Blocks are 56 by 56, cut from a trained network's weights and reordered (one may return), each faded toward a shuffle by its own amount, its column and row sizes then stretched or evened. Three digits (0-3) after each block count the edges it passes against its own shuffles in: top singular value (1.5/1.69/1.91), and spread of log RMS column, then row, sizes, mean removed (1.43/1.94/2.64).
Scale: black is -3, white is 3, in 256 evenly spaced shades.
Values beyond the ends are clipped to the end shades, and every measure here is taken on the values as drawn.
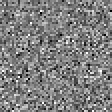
1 0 1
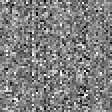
0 2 0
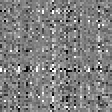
1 3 2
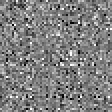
0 2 2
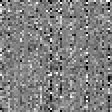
1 3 1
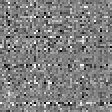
0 2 3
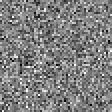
2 0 0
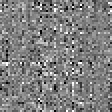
2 3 2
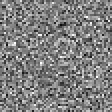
3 0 1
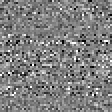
0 0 3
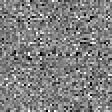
1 1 2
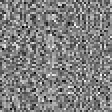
3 0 1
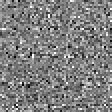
1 0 2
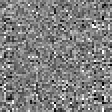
2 2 1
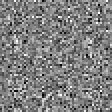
3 2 1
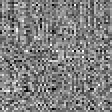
3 0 2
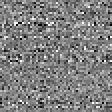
1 0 3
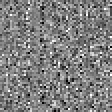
1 2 0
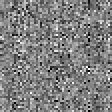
2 2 1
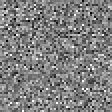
0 0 1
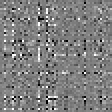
3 3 3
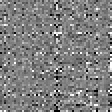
2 3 3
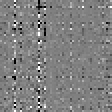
3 3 2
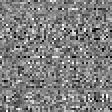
1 0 3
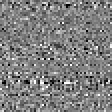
2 0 3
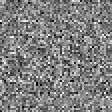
2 0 2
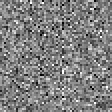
0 1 0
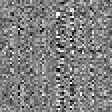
3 3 0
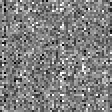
0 2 1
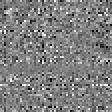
0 2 3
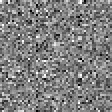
2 2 1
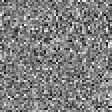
2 1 1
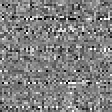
2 0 3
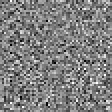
3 1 2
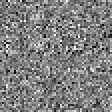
0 0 2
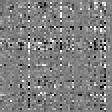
1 3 3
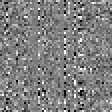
3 3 2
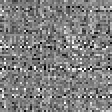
1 1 3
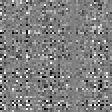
0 3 3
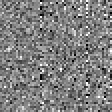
1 2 0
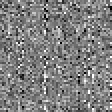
0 3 1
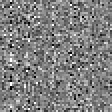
0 2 1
